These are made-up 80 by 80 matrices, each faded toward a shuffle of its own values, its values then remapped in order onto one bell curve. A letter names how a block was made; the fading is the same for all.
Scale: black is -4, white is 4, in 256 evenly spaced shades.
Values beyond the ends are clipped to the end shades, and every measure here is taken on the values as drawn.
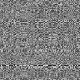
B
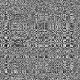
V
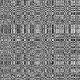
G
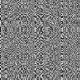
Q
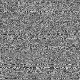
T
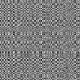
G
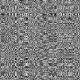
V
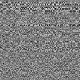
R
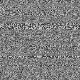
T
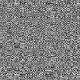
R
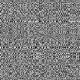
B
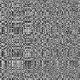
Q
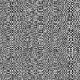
V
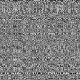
R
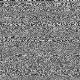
T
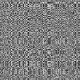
Q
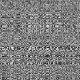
B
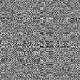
B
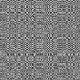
G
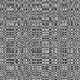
G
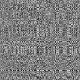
V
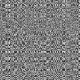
V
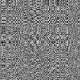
Q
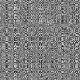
Q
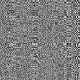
V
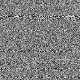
T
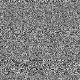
T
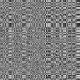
G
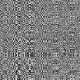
Q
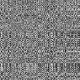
V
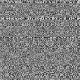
R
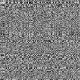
R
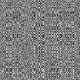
Q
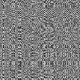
Q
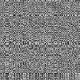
V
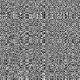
V
